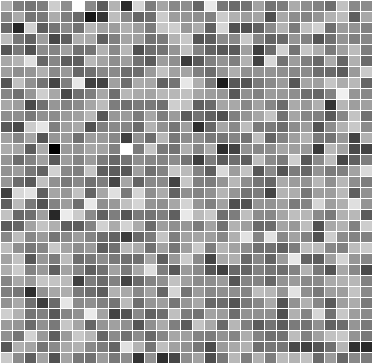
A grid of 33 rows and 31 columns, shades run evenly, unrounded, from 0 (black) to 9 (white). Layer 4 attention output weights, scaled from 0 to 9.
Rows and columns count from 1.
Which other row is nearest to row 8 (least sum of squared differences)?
25
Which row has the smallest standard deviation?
7
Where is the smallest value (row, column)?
14, 5
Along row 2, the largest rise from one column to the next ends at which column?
10
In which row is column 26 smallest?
32
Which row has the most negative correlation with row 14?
16
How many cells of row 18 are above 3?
29
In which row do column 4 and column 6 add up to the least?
6
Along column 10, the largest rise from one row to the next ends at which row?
18
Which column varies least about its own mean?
13
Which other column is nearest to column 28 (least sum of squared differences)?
24
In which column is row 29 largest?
8
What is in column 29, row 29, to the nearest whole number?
7
